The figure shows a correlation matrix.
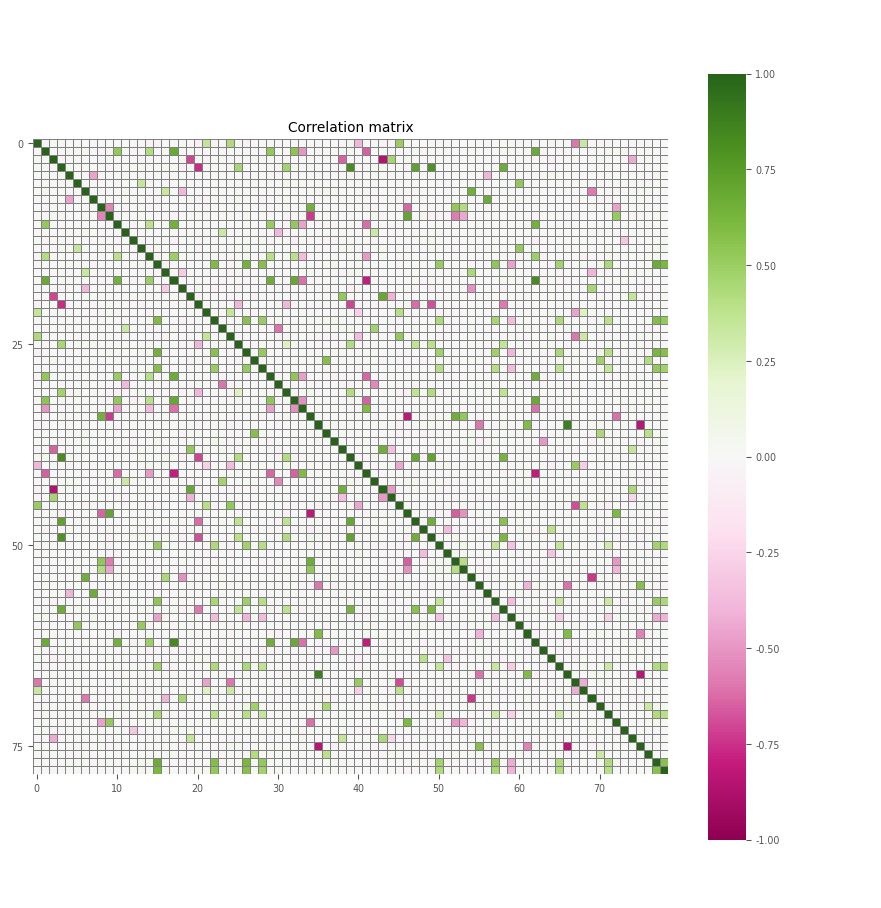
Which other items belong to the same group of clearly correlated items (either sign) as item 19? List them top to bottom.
2, 38, 43, 44, 74
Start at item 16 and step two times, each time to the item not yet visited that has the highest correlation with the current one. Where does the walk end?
6
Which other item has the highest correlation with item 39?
3
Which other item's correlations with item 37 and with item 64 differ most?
63
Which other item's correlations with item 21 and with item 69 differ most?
54
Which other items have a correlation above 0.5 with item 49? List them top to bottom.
3, 39, 47, 58
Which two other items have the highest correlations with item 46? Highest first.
9, 72
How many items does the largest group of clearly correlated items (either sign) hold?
11
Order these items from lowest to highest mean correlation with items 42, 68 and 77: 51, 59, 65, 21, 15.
59, 51, 21, 65, 15
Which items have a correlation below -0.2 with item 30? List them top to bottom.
11, 23, 42
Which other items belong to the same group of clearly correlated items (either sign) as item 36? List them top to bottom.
27, 70, 76
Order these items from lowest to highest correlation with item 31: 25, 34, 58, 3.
34, 25, 58, 3
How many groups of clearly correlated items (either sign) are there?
15
